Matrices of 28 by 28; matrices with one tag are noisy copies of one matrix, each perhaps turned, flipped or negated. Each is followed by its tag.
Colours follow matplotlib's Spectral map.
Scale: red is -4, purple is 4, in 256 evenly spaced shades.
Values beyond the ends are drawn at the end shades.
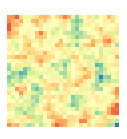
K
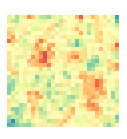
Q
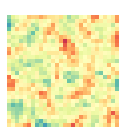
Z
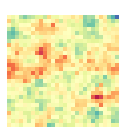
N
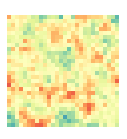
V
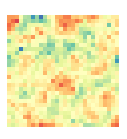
V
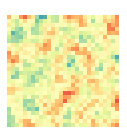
Z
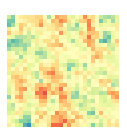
N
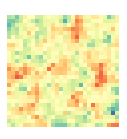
K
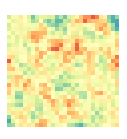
V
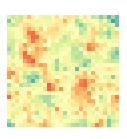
Q
